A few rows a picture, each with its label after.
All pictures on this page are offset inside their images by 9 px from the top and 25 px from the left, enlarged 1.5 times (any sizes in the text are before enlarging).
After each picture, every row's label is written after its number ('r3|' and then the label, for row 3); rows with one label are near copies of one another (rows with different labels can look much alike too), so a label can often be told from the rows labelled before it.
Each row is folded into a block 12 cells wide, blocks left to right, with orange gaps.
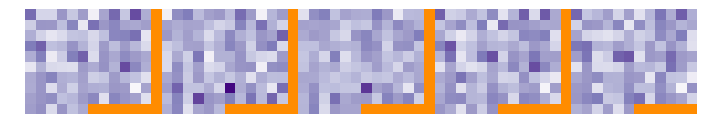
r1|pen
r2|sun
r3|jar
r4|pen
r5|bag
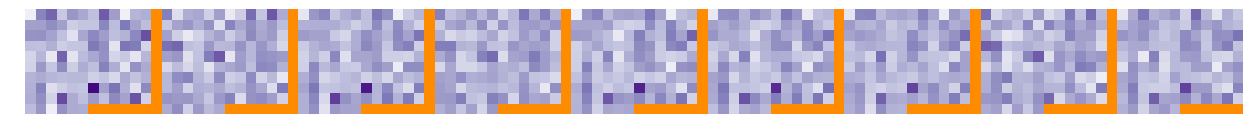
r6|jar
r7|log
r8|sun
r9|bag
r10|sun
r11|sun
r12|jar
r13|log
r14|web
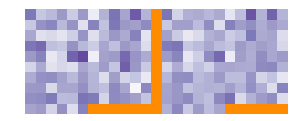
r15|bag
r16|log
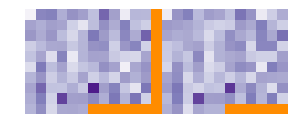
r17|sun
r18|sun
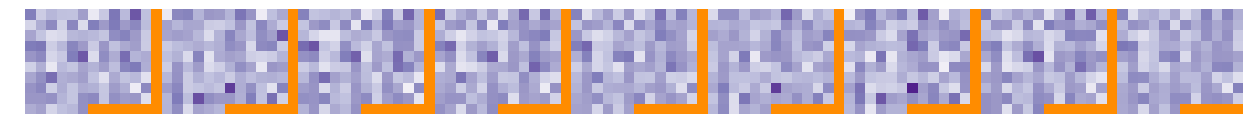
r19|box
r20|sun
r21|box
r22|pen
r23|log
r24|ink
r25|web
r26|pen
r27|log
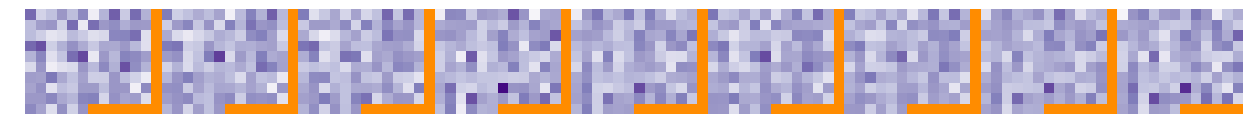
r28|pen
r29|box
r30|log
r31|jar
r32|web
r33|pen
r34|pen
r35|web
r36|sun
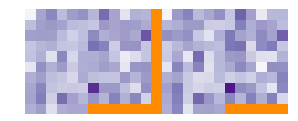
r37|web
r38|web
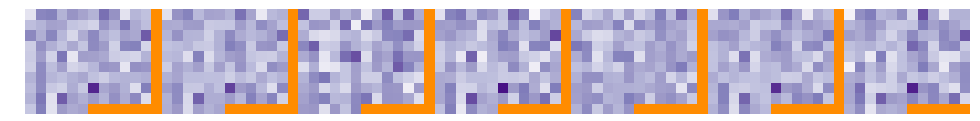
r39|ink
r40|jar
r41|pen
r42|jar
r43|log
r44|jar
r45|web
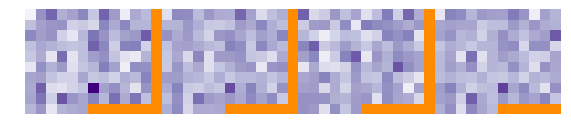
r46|web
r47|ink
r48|pen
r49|jar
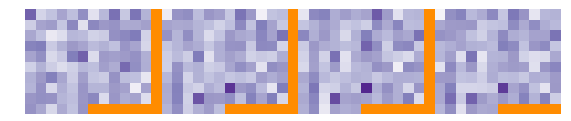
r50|pen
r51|sun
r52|ink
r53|web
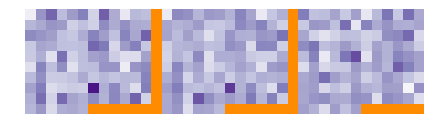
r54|web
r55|sun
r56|pen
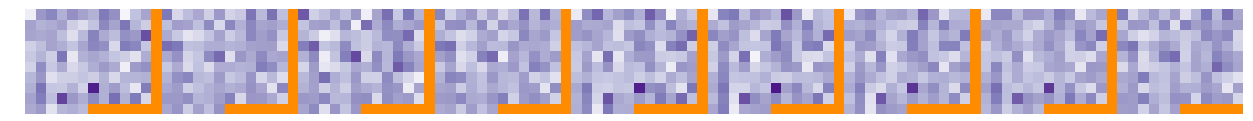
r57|sun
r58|log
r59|pen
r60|log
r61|jar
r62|ink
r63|ink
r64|sun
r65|pen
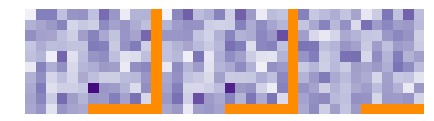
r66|web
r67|web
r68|box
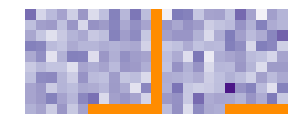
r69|log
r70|jar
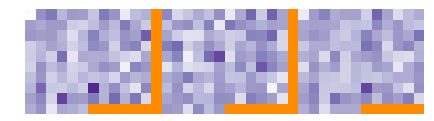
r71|sun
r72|pen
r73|web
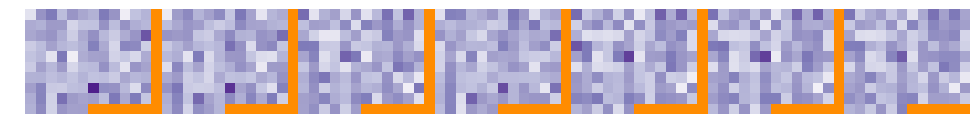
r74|jar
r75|web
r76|log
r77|ink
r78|bag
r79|bag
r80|bag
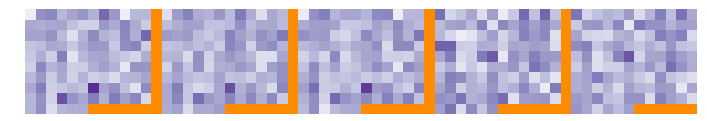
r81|sun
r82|web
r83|sun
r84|log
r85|pen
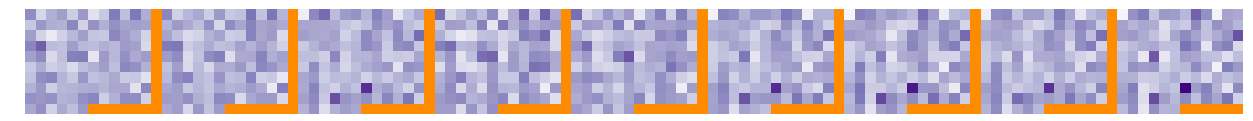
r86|log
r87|log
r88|sun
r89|pen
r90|pen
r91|sun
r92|sun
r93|sun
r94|jar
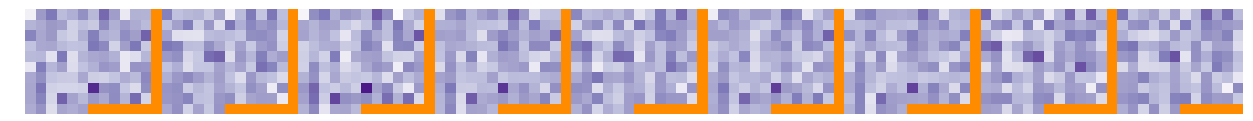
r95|web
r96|box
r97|sun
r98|ink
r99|box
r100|sun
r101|ink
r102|pen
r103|bag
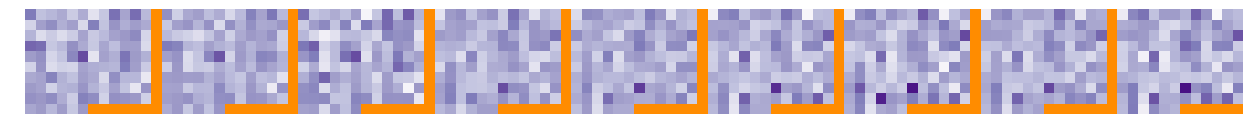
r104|bag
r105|bag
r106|box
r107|web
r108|ink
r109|jar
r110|sun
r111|jar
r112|jar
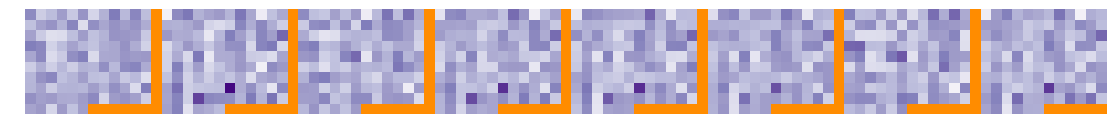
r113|log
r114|sun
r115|box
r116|sun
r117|ink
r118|ink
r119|bag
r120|jar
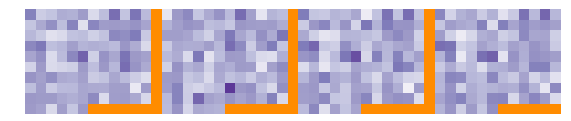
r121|pen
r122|web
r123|box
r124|log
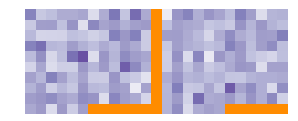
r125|pen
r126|ink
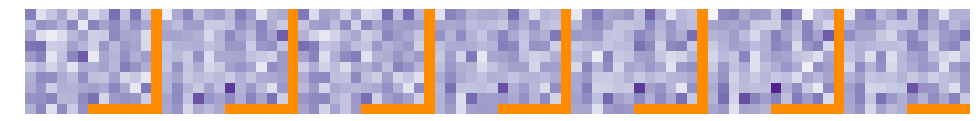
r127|log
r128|sun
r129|log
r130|ink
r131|web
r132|sun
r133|web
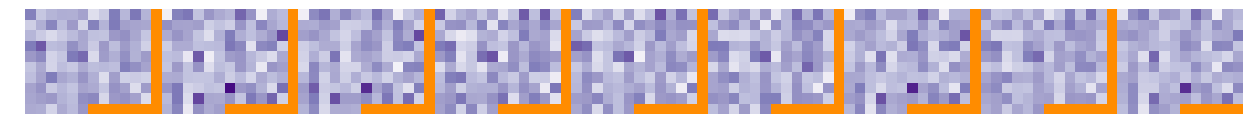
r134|box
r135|jar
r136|sun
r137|log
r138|log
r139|bag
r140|jar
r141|box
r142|jar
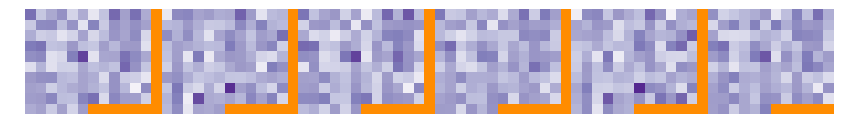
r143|bag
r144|ink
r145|bag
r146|pen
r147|jar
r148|box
